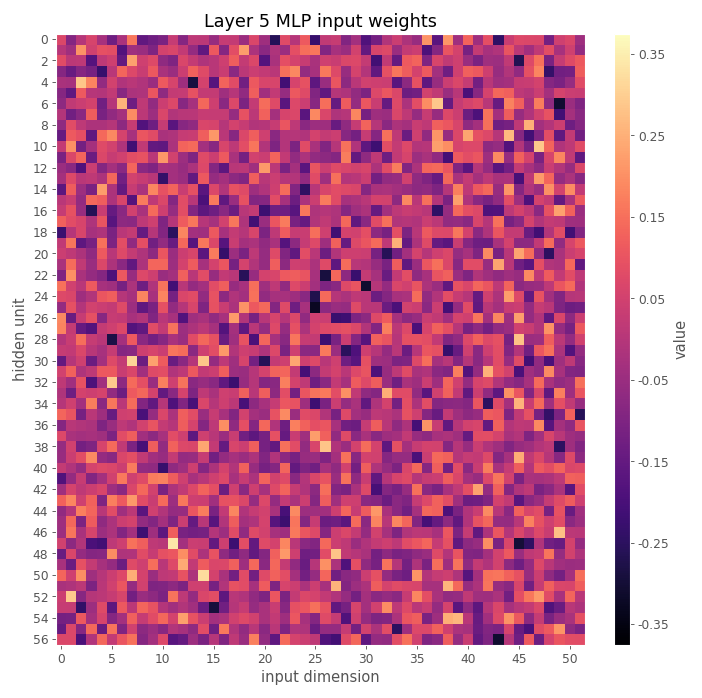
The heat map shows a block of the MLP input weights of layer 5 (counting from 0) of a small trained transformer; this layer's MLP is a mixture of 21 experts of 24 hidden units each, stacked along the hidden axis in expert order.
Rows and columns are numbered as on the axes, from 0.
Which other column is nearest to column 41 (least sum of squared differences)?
40
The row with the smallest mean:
16
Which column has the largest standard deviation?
45
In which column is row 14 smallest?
24
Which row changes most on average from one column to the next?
6
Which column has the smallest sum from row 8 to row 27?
11
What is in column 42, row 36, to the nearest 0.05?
-0.15
